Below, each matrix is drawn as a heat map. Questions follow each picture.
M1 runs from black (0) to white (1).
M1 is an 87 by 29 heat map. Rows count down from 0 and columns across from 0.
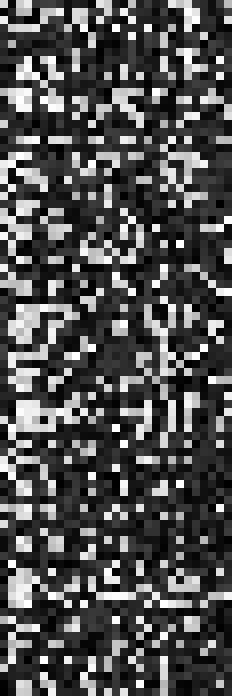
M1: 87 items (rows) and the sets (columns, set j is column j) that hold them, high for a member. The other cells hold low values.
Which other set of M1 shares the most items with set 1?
14
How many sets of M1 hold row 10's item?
1
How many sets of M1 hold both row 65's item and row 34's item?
0
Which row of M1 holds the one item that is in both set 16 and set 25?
4
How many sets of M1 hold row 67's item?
8
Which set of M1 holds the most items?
3
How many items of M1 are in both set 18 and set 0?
3
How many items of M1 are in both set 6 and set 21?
7
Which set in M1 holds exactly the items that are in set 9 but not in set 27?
24
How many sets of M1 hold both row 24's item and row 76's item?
0
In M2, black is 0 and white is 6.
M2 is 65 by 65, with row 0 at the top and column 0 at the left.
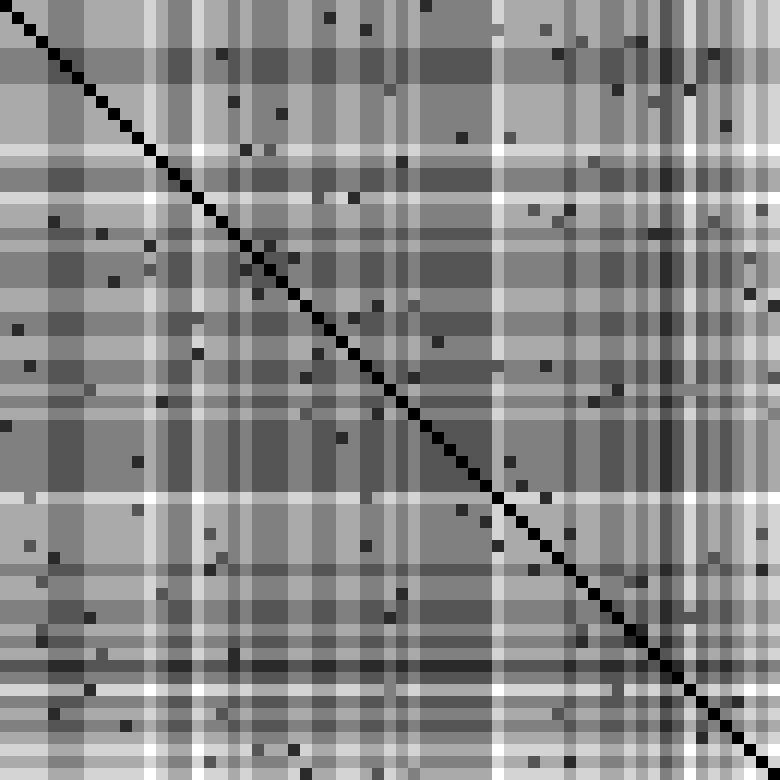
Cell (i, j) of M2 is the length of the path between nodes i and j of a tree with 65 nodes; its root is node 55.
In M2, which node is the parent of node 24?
21
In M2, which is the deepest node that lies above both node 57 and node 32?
51
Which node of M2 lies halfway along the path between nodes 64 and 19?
31
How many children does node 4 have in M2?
3
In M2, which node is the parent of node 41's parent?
30
